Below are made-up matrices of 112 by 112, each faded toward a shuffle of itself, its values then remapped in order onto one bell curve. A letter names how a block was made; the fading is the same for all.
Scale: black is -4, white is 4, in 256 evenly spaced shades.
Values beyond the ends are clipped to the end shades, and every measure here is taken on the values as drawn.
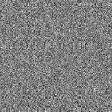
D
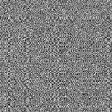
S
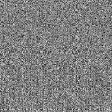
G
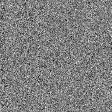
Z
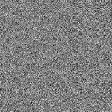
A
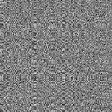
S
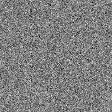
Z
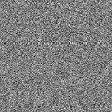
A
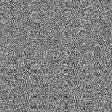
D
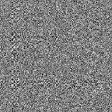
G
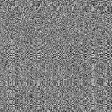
S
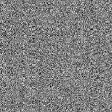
G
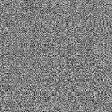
D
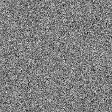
Z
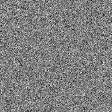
Z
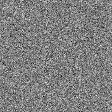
Z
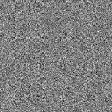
A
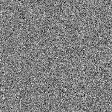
Z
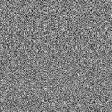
A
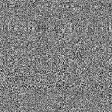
G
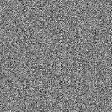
G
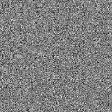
G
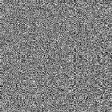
D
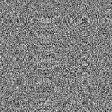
D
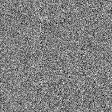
Z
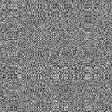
S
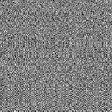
S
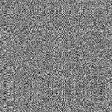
D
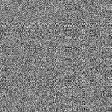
D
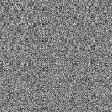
A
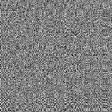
S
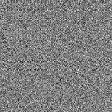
D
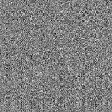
A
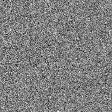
Z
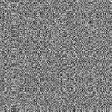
S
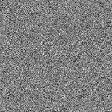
A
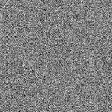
A
